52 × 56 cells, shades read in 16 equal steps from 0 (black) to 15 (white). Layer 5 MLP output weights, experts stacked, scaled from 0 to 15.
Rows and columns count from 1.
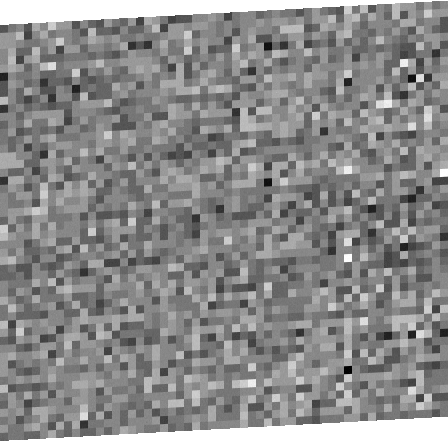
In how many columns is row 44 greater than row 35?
28
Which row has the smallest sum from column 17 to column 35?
18
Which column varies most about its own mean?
44
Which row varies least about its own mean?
23
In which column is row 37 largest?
46
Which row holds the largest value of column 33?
13
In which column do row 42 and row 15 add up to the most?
54
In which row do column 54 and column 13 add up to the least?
10
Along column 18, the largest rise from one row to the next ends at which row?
38
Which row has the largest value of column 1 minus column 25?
26
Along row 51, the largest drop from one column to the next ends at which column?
11
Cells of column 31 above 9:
14
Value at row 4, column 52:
5
